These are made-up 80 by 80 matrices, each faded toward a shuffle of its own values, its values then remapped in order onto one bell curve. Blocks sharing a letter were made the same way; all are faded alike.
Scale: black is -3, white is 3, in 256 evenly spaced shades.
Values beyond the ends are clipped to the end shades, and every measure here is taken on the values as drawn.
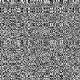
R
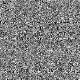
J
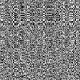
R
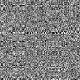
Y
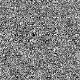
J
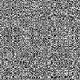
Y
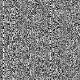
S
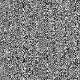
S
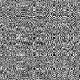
R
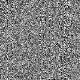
S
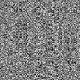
Y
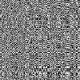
R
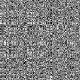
Y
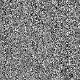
S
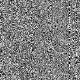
S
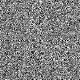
J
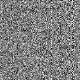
S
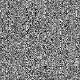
S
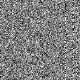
S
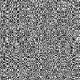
R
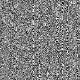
S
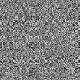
Y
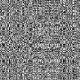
R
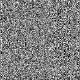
S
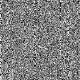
S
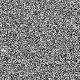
J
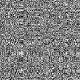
Y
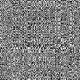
Y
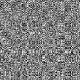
Y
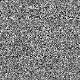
J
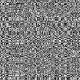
R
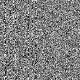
S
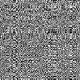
R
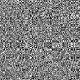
Y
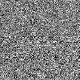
J
